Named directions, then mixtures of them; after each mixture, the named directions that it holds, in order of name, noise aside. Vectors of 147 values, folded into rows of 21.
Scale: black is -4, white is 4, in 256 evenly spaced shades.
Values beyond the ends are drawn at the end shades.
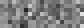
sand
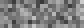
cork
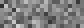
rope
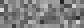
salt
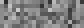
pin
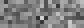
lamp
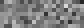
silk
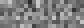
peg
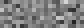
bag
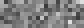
lamp, silk.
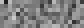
pin.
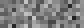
cork, rope, salt.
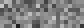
peg, rope.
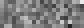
silk.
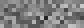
lamp, silk.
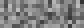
pin, salt.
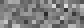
lamp, silk.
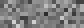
bag, rope, silk.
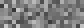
rope, sand.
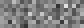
bag, sand, silk.
